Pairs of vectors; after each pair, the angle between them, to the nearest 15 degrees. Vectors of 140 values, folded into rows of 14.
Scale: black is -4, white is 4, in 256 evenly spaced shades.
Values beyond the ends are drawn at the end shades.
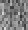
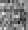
45 degrees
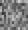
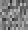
105 degrees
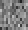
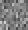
120 degrees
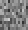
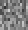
150 degrees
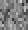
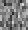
120 degrees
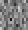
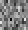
30 degrees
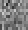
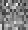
150 degrees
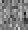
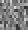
120 degrees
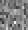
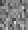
45 degrees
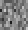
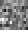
150 degrees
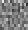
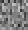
150 degrees
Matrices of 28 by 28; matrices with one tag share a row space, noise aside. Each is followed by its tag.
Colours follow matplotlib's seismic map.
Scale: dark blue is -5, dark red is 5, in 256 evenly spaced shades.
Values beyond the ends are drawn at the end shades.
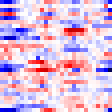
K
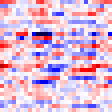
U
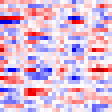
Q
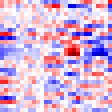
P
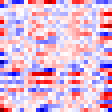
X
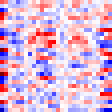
X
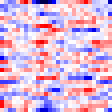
U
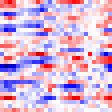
K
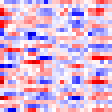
Q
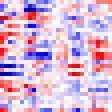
Q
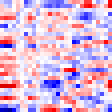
P
